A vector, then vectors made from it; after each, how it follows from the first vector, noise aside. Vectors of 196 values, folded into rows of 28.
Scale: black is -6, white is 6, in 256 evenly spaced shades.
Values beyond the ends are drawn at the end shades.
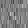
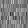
negated.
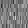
copied.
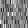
wrapped around, scaled up.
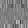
wrapped around, partly zeroed.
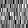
scaled up.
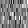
scaled up.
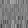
wrapped around, partly zeroed.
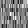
scaled up.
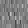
partly zeroed.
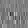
negated, partly zeroed.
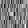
scaled up.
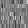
copied.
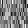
wrapped around, scaled up.
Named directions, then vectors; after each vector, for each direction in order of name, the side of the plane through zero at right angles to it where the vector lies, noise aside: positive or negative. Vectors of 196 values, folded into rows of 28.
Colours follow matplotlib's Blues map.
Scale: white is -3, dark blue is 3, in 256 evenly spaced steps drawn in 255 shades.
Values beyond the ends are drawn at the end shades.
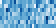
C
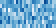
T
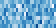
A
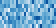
negative, negative, positive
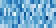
negative, positive, positive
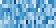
negative, positive, negative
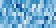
negative, positive, positive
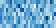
negative, positive, positive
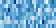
negative, positive, negative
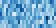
negative, positive, positive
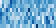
positive, positive, positive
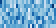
negative, negative, negative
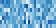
negative, negative, positive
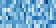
negative, negative, positive
